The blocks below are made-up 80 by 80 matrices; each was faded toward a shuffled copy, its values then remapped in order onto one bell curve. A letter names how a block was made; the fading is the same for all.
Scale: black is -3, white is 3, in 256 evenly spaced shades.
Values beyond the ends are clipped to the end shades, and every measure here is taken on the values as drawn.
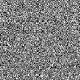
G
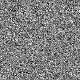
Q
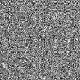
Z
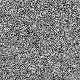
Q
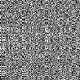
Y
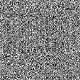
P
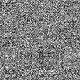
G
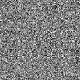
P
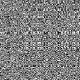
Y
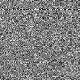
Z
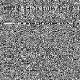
Z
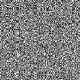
G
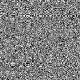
Z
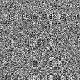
G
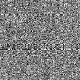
Z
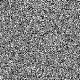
P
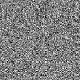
G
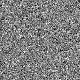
Q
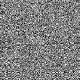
Z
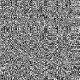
Y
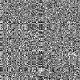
Y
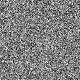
Q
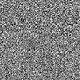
G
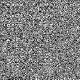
P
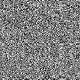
P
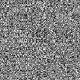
G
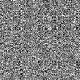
G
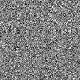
P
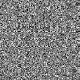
Z
